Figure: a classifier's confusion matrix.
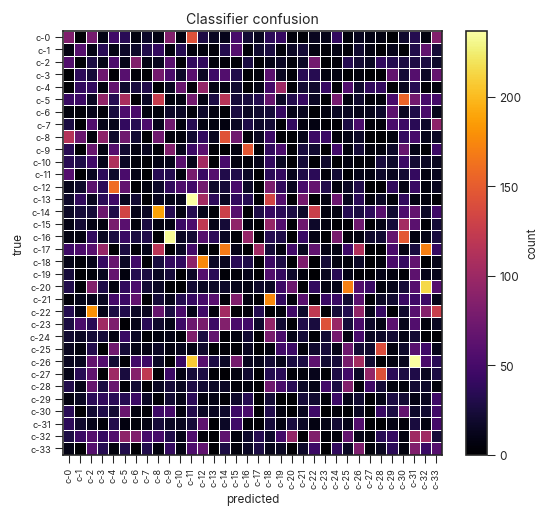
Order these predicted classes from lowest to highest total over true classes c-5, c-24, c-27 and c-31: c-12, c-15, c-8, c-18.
c-15, c-12, c-8, c-18
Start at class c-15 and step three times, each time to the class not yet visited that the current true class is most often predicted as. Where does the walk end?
c-19
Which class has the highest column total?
c-11
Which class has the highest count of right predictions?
c-23
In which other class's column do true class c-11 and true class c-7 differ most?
c-33
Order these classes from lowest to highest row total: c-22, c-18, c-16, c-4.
c-4, c-18, c-16, c-22
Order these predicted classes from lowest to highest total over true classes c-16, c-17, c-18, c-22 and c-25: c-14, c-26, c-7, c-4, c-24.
c-7, c-24, c-4, c-26, c-14
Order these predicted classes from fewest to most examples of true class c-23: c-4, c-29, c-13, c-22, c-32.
c-32, c-22, c-13, c-29, c-4
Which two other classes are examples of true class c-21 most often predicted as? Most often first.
c-18, c-15
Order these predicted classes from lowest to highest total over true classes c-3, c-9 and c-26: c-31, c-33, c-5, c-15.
c-5, c-15, c-33, c-31
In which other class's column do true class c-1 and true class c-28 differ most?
c-25
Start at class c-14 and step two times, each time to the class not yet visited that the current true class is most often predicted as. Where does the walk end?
c-0
